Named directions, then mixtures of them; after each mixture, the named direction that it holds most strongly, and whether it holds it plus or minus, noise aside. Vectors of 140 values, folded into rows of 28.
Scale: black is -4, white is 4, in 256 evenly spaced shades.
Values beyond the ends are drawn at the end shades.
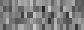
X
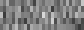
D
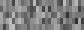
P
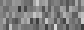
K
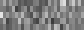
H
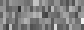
K, plus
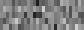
K, minus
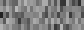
H, minus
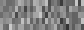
K, plus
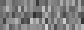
K, minus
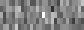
D, plus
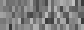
K, minus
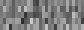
K, minus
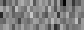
H, minus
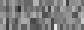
K, plus
